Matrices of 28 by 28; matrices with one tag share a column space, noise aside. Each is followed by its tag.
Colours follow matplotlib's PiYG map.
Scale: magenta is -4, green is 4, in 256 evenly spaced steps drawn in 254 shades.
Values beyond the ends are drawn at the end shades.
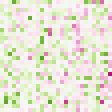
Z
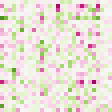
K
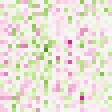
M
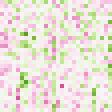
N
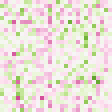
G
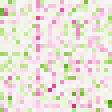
G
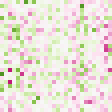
Z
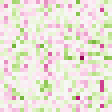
M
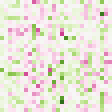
Z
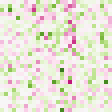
K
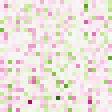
K
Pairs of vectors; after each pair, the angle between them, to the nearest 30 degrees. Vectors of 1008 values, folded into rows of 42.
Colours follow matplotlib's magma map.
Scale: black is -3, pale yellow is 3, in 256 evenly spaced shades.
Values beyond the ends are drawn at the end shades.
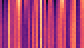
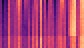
30 degrees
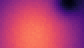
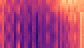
150 degrees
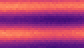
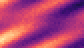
90 degrees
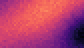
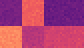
90 degrees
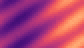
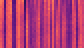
90 degrees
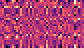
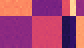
90 degrees
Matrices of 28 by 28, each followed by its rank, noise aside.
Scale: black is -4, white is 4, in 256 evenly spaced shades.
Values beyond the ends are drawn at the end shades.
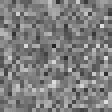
eight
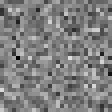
six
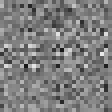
five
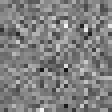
eight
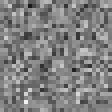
five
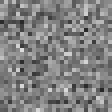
seven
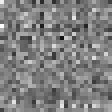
five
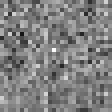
eight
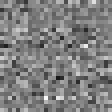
six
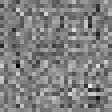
five
